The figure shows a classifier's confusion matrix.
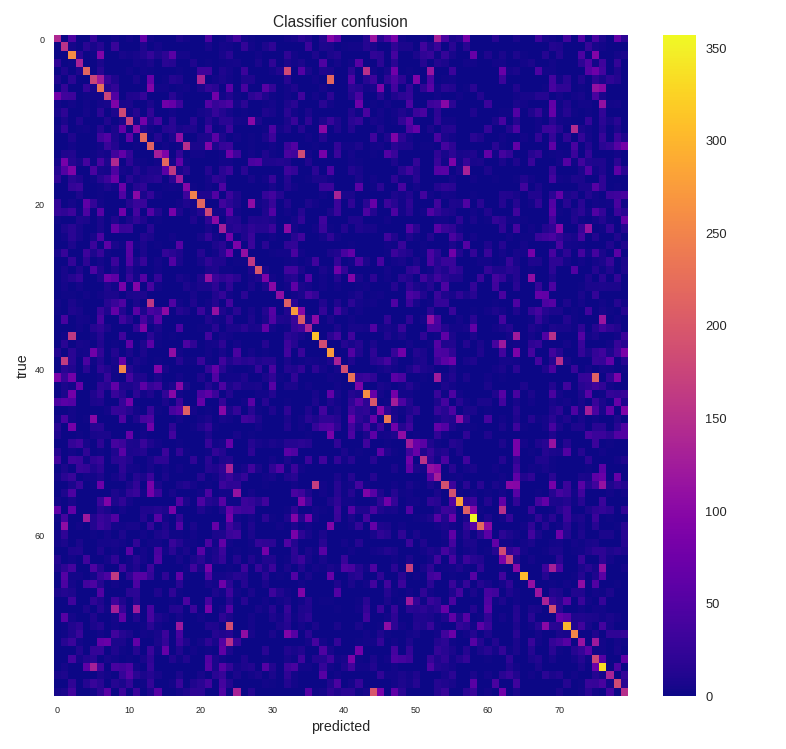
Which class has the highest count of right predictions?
58
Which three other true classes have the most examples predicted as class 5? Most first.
76, 46, 38
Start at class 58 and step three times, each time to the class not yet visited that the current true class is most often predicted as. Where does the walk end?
13
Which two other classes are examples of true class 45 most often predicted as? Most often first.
18, 74
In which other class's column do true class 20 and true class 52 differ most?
24
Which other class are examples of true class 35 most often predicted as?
12
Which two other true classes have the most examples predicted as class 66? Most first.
29, 26
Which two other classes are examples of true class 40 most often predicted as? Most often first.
9, 14
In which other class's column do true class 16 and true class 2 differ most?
57
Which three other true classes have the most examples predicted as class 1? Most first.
39, 59, 15
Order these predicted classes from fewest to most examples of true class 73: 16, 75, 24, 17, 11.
16, 17, 11, 75, 24
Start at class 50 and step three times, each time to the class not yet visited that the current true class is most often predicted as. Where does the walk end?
69
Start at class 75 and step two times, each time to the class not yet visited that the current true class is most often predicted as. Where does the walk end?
53
